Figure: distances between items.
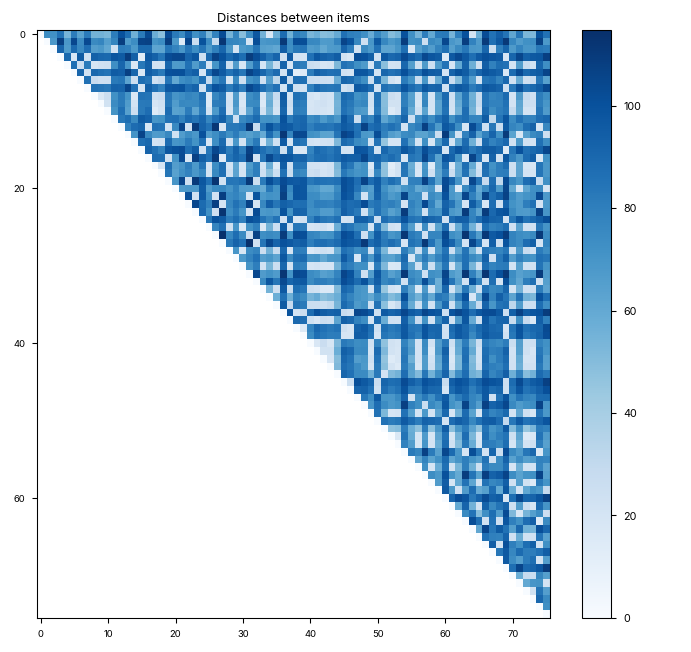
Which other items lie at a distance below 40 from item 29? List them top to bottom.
2, 11, 47, 55, 67
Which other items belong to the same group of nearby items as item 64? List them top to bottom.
0, 34
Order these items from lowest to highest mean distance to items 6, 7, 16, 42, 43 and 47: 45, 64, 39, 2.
2, 64, 39, 45
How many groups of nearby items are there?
8
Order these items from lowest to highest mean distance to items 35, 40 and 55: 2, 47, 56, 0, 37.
56, 37, 2, 47, 0
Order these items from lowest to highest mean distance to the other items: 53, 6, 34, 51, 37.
53, 6, 37, 51, 34
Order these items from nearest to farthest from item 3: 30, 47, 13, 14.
30, 14, 47, 13
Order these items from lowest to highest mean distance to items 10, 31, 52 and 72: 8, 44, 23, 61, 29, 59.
61, 8, 23, 44, 59, 29
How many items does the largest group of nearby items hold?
28
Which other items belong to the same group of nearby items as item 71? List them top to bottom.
13, 20, 59, 62, 75
